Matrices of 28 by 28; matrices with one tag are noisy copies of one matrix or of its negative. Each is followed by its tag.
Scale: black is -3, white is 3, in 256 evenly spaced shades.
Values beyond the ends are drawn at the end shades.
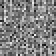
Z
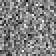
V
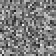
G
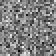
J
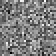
G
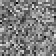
J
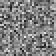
V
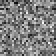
V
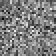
G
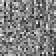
Z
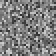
G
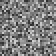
G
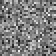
G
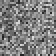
J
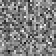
V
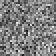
J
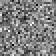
J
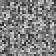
V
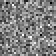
G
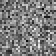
G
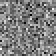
G
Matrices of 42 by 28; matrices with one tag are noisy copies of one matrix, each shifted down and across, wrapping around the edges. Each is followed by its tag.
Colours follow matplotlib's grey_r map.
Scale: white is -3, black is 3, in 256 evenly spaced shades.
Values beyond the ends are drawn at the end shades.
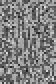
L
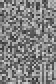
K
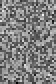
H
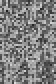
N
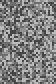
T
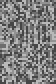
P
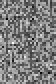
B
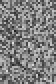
T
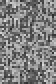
N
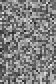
H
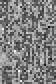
P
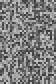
B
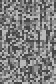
L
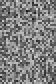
B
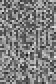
K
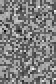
H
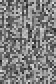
L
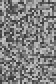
H
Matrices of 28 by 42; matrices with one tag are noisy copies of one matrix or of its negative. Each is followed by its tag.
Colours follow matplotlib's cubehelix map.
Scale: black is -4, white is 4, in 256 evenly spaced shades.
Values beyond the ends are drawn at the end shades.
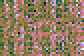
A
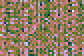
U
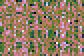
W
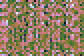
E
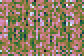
E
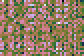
A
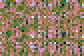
W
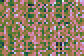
A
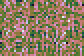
W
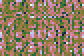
W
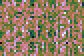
W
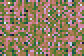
U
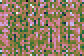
E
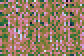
E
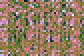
E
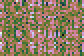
W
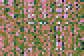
A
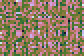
W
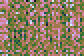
E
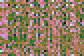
E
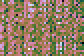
A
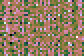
U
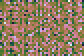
U
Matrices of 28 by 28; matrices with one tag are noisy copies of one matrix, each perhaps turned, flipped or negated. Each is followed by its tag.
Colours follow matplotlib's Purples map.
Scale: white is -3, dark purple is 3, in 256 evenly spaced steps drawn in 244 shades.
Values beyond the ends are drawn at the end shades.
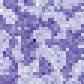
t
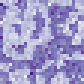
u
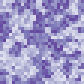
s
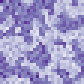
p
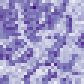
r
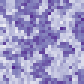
s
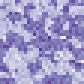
s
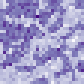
r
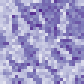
r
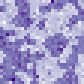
p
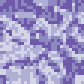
r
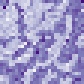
r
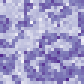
u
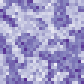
p
